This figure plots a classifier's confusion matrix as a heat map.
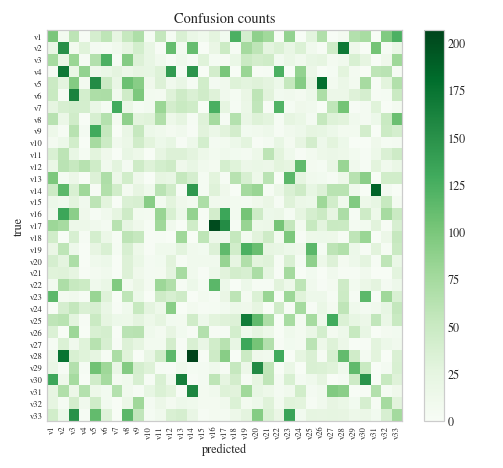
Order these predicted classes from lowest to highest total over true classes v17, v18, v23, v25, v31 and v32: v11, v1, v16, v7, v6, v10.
v10, v6, v7, v11, v16, v1
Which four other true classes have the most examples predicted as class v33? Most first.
v1, v8, v3, v5
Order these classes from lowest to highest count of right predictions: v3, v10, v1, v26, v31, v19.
v10, v26, v31, v3, v1, v19
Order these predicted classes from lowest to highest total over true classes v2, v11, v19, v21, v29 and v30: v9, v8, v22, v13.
v22, v9, v8, v13
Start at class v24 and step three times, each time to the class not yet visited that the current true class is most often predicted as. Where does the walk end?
v14
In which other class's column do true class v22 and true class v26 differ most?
v16
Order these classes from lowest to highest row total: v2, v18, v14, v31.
v18, v31, v2, v14
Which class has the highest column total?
v3
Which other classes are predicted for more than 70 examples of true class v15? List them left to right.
v10, v26, v29
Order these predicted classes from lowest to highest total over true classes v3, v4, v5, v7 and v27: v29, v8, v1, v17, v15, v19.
v29, v15, v1, v17, v8, v19
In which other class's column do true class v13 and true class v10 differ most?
v23
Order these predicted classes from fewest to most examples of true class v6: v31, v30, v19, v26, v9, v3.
v31, v19, v30, v26, v9, v3
